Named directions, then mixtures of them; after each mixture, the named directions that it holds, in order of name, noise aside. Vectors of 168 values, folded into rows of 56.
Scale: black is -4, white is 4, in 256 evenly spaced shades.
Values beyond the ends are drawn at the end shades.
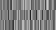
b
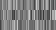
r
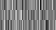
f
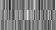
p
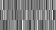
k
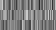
k, p.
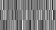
k.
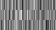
f, p.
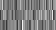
k.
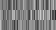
r.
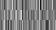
f.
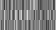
f, p.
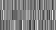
k, r.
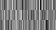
f.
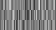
b, p.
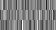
f, k.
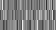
k.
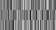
b.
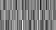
f, k.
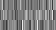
k.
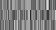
b, r.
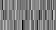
b, k.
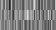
p.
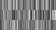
r.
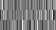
k.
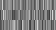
k, r.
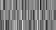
f, k.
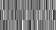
k.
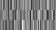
b, k.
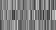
r.
